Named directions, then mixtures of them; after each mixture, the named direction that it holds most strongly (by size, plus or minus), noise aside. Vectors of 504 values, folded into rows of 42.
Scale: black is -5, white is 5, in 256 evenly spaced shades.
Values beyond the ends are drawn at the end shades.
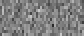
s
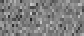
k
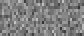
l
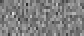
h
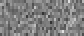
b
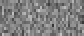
s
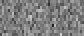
s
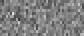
h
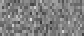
k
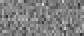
l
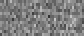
b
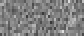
b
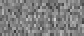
s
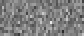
b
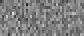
h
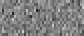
s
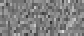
b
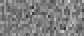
b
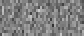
s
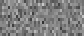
l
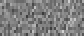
b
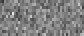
h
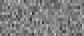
l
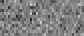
k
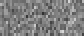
b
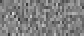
h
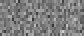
s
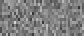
l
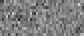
k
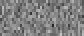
s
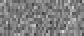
b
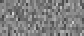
h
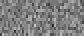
s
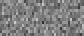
l
